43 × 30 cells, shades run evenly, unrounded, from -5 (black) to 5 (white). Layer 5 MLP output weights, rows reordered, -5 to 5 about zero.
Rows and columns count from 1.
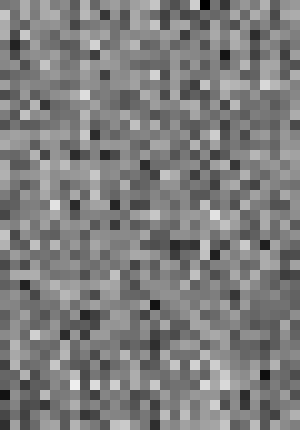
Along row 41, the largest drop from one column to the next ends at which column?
23
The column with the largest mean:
6
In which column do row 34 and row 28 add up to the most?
4
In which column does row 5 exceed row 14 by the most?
10
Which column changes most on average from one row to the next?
3
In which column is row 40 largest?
5
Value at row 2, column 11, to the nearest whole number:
-3
